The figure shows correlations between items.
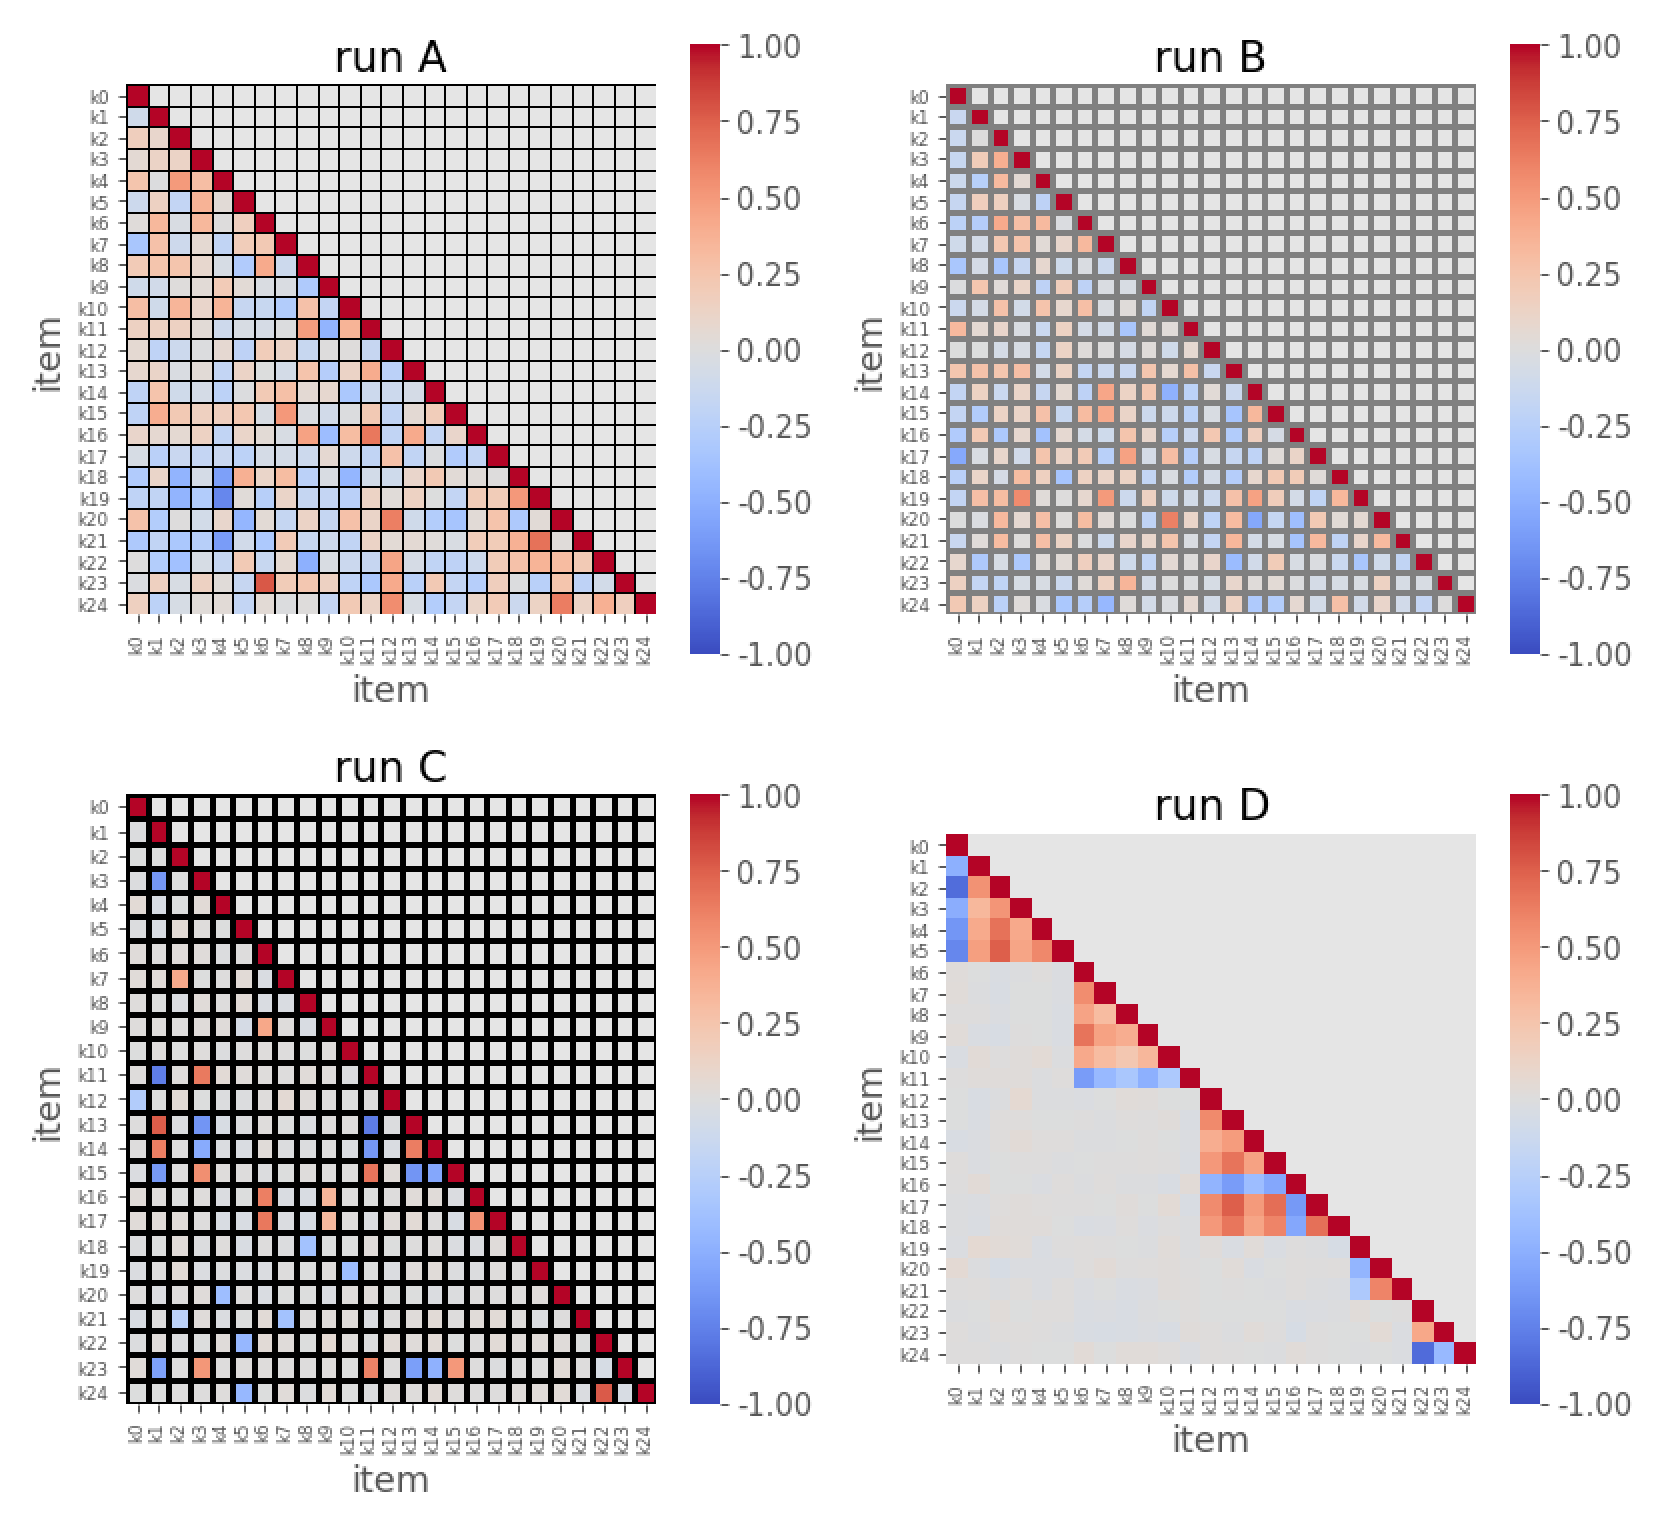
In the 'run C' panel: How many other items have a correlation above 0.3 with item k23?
3
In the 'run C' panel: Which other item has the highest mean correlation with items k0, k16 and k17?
k6
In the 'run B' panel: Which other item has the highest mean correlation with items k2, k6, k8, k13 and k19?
k3
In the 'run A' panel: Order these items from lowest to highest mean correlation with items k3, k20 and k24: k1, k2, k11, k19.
k1, k19, k2, k11
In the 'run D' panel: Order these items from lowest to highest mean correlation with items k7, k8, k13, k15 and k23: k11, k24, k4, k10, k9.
k11, k24, k4, k10, k9
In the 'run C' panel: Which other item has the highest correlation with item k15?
k11
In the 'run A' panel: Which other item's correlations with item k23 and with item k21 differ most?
k6
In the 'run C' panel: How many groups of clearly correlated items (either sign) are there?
8
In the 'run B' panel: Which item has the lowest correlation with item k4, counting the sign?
k16
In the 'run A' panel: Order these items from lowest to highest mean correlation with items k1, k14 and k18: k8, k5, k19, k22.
k22, k8, k19, k5
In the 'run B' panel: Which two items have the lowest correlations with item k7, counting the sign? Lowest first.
k24, k17
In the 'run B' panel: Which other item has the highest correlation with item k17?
k8
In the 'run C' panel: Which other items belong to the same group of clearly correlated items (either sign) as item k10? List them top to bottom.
k19
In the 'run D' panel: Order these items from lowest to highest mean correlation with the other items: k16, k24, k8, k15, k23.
k16, k24, k23, k8, k15
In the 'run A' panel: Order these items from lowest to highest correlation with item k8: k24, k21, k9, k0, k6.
k9, k21, k24, k0, k6
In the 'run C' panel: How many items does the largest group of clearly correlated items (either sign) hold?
7
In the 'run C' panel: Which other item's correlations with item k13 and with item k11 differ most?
k1
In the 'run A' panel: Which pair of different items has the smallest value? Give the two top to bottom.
k4, k19
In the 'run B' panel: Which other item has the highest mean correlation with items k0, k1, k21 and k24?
k13
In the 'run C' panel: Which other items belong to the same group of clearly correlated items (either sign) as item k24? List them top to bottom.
k5, k22
